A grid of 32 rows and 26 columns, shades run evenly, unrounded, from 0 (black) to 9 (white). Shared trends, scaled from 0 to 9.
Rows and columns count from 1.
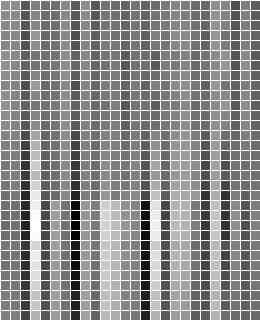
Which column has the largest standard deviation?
16
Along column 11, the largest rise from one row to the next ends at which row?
21
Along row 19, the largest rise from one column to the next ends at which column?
4
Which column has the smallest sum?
8
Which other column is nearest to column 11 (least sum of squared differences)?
12
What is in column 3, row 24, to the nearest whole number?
1
